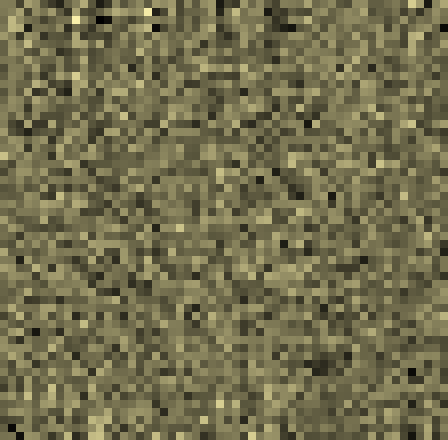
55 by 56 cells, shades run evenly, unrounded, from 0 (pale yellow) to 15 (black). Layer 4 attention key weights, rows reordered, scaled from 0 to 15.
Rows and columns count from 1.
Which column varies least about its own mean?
50
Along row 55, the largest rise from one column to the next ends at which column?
10
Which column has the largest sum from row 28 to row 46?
44
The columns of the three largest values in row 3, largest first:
13, 14, 35
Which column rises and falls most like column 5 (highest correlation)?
31
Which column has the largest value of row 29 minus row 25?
8
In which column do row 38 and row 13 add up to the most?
38
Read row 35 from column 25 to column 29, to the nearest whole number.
12 9 7 5 11
